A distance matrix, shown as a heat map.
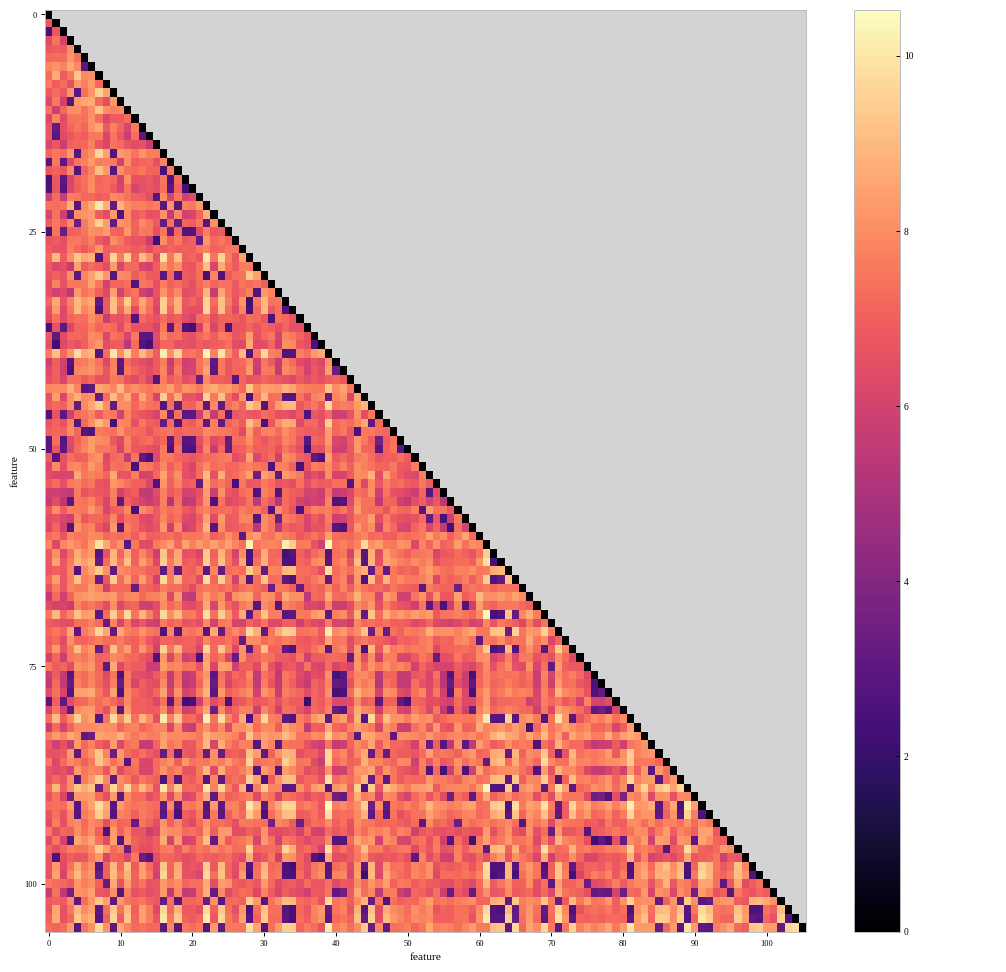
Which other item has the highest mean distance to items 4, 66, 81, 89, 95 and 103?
61
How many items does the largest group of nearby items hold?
17
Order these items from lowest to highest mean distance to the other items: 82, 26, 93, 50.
50, 26, 93, 82
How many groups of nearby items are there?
13
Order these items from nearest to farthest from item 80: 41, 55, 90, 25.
41, 90, 55, 25
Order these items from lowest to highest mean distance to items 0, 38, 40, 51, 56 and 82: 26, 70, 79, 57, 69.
79, 70, 26, 57, 69
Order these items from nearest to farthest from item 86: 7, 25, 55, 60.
55, 60, 25, 7
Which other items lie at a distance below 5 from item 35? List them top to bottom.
12, 31, 52, 57, 66, 93
